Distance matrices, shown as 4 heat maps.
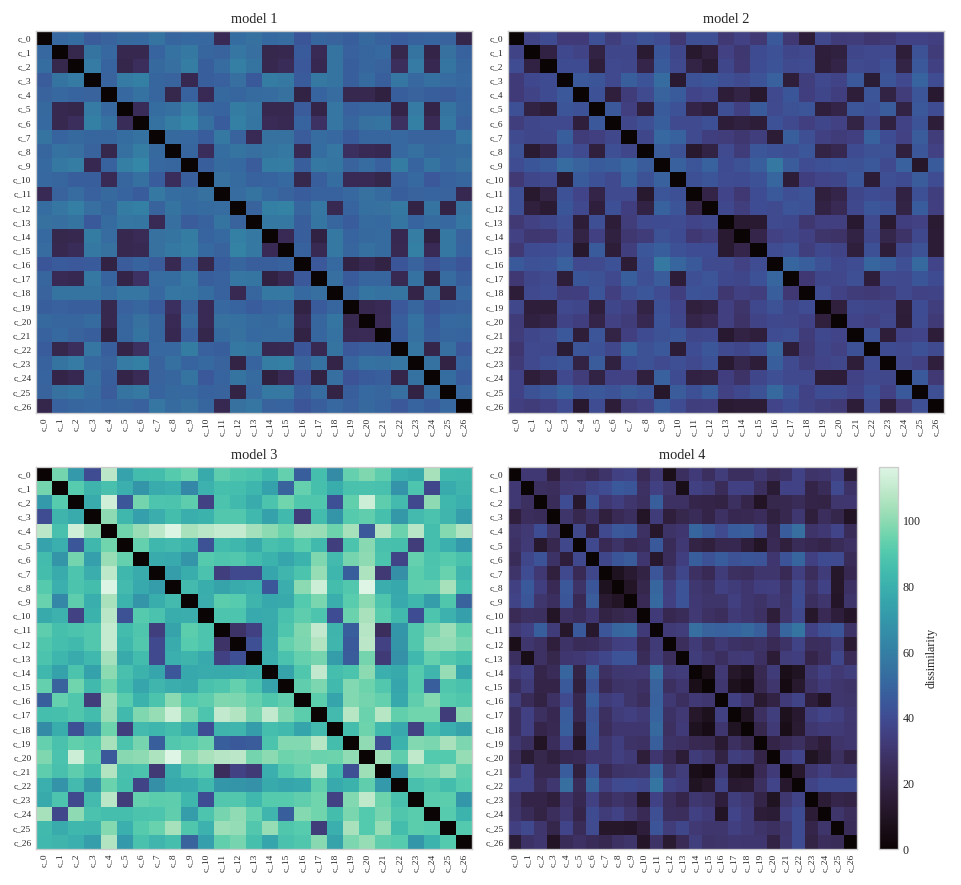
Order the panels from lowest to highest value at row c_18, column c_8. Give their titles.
model 4, model 2, model 1, model 3
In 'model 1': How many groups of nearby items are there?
6
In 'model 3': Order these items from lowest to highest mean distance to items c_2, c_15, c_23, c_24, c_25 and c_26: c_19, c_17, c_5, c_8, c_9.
c_5, c_9, c_17, c_8, c_19
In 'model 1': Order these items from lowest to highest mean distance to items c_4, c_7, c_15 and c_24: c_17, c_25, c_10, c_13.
c_17, c_10, c_13, c_25
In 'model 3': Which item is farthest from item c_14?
c_17
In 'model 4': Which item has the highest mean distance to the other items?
c_11
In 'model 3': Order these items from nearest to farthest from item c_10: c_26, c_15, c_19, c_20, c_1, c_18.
c_18, c_26, c_1, c_15, c_19, c_20
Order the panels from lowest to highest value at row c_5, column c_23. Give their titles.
model 4, model 3, model 2, model 1
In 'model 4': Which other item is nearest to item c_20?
c_23
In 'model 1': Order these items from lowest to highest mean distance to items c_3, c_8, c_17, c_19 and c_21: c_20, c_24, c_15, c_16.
c_16, c_20, c_24, c_15
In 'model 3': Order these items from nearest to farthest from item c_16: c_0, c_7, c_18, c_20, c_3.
c_3, c_0, c_18, c_7, c_20
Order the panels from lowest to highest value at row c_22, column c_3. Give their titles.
model 2, model 4, model 1, model 3
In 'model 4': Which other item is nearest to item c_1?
c_13
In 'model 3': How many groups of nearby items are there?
9
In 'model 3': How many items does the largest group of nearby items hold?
6
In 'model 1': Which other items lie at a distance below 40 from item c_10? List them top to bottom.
c_4, c_8, c_16, c_19, c_20, c_21
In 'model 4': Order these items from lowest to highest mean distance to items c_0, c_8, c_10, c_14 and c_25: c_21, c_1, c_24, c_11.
c_21, c_24, c_1, c_11
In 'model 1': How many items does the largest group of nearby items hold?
9
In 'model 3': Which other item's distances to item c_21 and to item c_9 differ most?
c_11
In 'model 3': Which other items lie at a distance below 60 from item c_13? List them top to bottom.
c_7, c_11, c_12, c_19, c_21
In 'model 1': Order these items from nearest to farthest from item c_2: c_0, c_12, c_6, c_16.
c_6, c_16, c_0, c_12
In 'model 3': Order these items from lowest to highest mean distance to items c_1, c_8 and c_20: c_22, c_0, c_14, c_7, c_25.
c_14, c_22, c_7, c_25, c_0
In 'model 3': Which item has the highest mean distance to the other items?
c_4
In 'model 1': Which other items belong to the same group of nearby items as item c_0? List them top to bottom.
c_11, c_26
